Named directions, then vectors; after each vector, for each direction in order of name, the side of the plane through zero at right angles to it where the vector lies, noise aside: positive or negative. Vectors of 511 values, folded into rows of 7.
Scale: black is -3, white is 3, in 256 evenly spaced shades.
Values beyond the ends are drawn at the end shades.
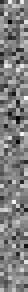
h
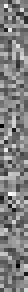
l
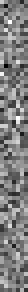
negative, negative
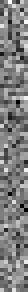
positive, negative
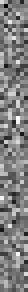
negative, negative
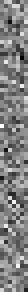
positive, negative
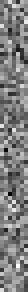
positive, negative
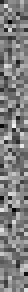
positive, positive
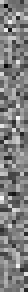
negative, negative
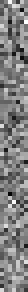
positive, negative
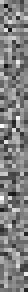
negative, negative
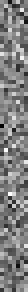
negative, positive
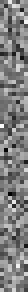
positive, negative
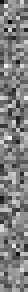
positive, positive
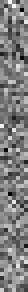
positive, negative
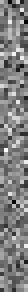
negative, positive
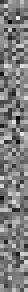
positive, positive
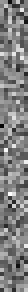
negative, positive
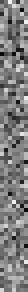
positive, negative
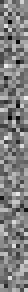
positive, positive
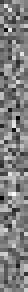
positive, positive
